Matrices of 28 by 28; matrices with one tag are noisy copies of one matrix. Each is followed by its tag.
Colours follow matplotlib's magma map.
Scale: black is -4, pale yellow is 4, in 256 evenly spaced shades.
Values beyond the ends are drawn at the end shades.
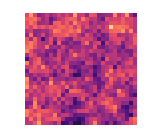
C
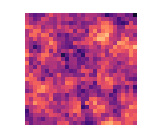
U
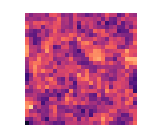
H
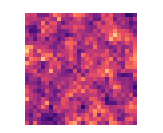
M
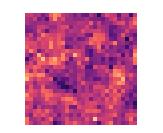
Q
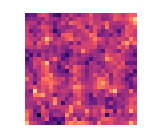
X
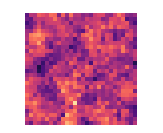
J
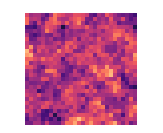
M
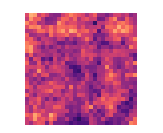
C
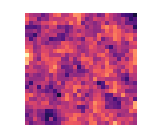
M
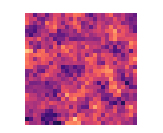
M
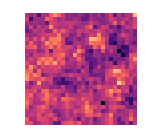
Q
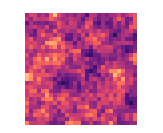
Q
